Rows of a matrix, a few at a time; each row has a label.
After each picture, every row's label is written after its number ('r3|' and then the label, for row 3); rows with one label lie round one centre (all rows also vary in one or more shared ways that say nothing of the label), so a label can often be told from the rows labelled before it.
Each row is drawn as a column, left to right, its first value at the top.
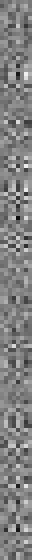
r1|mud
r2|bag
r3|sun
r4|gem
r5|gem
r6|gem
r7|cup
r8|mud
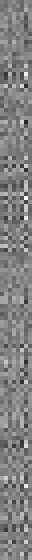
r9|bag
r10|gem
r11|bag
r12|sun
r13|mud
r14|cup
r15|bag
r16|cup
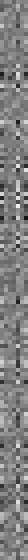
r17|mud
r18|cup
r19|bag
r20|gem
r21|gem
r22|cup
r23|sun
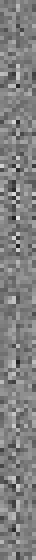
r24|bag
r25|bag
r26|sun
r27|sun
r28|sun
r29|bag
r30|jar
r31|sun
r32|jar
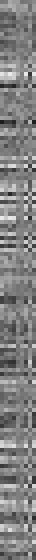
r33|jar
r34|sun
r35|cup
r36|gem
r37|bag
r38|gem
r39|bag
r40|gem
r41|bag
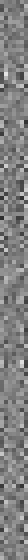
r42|jar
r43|cup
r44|mud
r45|sun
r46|sun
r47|jar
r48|gem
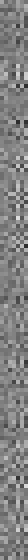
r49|jar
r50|mud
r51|jar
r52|gem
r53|jar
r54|jar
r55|sun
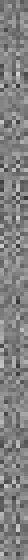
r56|cup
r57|bag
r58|sun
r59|mud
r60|jar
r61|sun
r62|jar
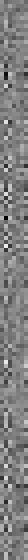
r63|jar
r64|gem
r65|sun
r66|sun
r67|jar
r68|mud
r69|gem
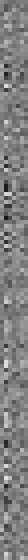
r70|mud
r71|cup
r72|gem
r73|bag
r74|bag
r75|jar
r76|jar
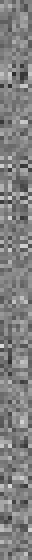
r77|gem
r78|cup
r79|bag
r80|sun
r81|cup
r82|bag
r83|mud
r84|cup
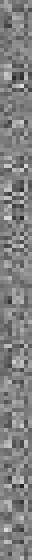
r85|gem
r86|cup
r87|gem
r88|jar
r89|mud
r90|jar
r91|sun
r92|jar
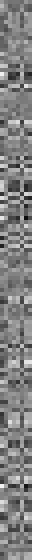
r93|bag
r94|bag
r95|bag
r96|jar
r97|cup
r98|gem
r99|cup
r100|jar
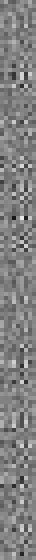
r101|jar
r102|cup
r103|gem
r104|gem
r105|sun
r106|jar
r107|bag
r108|cup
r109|sun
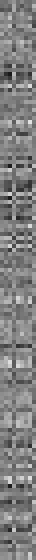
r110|jar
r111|sun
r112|jar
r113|cup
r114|bag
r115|bag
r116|sun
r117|cup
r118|cup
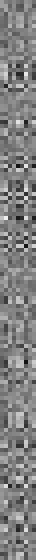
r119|jar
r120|cup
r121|jar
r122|cup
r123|sun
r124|mud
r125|mud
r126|mud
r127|bag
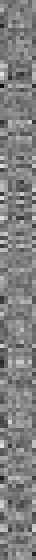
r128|gem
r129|mud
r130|bag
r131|bag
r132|cup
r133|jar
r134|bag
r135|bag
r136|jar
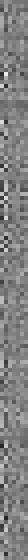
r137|mud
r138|bag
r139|mud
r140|bag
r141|mud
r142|sun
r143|jar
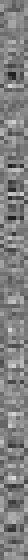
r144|sun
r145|gem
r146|sun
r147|sun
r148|jar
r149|sun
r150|bag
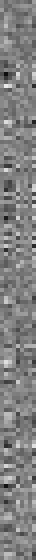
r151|gem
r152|gem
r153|cup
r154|gem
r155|mud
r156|sun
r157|gem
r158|gem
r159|sun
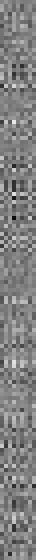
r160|sun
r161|cup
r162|jar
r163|sun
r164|sun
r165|cup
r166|gem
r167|cup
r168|jar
